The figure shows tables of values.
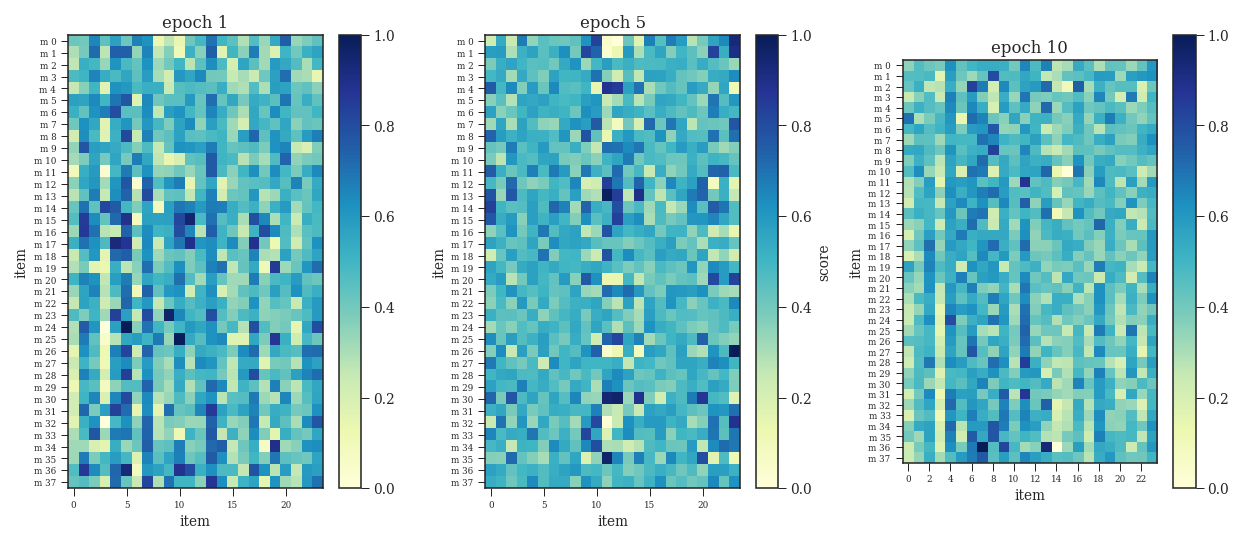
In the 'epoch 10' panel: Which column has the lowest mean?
3
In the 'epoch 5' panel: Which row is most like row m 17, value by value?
m 36
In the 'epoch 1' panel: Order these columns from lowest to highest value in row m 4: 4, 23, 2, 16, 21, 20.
16, 23, 21, 2, 20, 4
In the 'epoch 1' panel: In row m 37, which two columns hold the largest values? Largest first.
13, 7
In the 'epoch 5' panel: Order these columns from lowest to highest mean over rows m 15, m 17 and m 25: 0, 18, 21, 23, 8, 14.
23, 18, 8, 21, 14, 0
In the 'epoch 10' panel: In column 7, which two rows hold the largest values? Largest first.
m 36, m 37
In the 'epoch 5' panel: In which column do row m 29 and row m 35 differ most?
21
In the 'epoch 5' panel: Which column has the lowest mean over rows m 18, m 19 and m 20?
12
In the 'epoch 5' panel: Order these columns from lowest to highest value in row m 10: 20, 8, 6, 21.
8, 20, 21, 6
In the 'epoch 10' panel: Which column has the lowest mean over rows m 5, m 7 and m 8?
14
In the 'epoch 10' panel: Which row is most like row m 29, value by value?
m 26
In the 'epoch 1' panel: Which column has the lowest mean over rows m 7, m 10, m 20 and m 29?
3
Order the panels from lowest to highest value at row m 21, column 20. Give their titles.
epoch 10, epoch 1, epoch 5
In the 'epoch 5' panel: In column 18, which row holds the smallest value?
m 14
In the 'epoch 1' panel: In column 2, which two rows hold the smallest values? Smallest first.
m 19, m 34
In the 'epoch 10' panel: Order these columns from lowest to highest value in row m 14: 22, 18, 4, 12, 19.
22, 18, 12, 19, 4
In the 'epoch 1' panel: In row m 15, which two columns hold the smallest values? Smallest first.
6, 21
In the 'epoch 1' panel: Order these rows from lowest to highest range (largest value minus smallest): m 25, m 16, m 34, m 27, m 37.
m 27, m 16, m 37, m 34, m 25
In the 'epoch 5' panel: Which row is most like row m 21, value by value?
m 9
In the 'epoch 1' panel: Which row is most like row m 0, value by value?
m 10
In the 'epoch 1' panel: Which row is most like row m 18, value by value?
m 30
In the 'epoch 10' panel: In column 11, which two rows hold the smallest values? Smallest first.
m 36, m 5
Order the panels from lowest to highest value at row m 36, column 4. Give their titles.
epoch 5, epoch 10, epoch 1
